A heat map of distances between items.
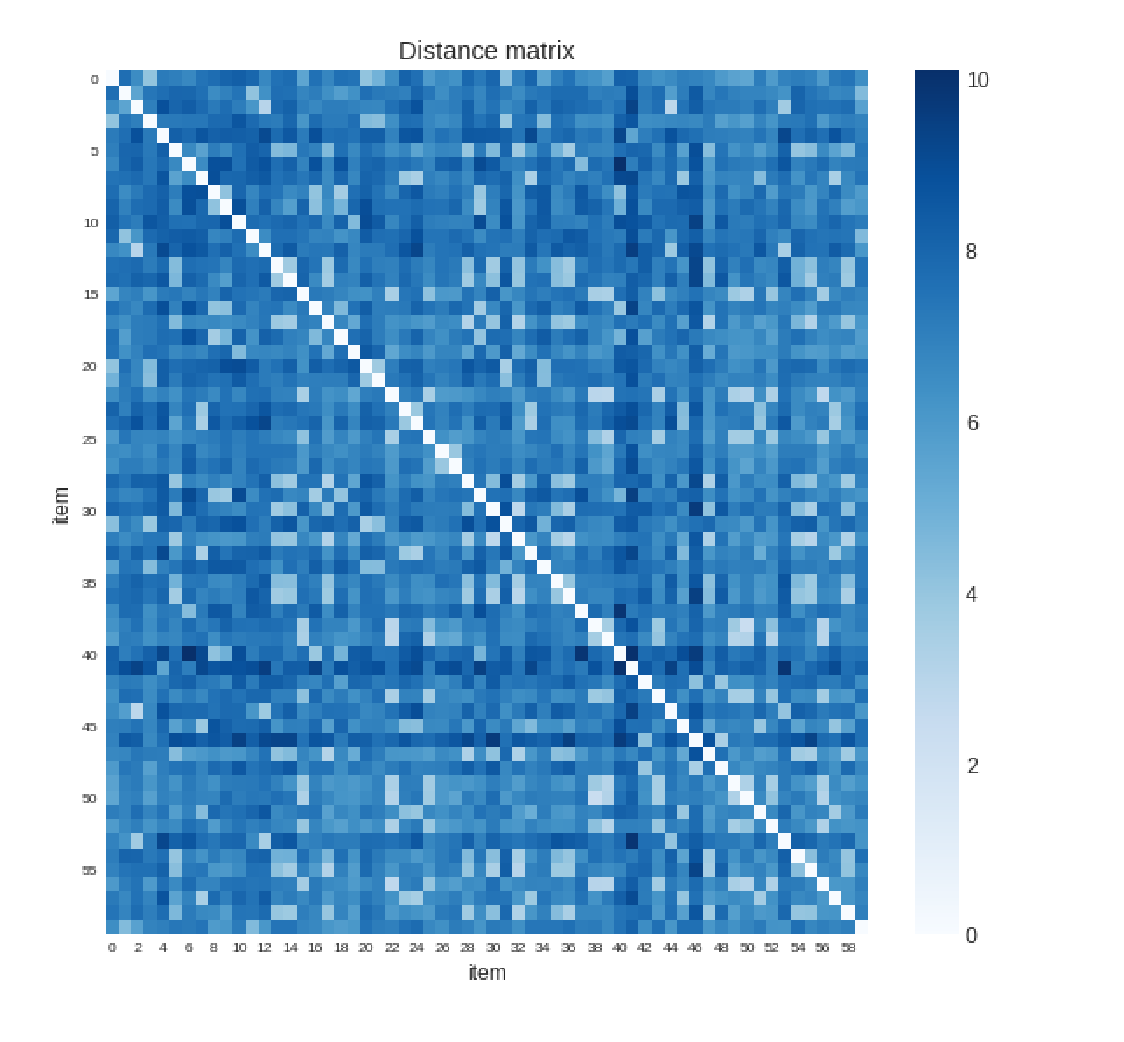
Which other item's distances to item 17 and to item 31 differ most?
28
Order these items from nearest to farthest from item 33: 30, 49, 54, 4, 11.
54, 49, 30, 11, 4
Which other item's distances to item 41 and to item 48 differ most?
46
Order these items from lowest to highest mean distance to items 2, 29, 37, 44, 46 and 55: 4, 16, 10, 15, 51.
16, 15, 51, 10, 4
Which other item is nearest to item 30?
32
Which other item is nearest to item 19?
10
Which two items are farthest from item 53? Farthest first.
41, 4
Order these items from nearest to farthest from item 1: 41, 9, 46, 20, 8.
8, 9, 20, 46, 41
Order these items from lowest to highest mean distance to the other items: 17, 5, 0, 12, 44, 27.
17, 5, 0, 27, 44, 12
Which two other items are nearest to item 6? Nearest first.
37, 47
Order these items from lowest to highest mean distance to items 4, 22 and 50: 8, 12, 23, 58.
58, 8, 23, 12
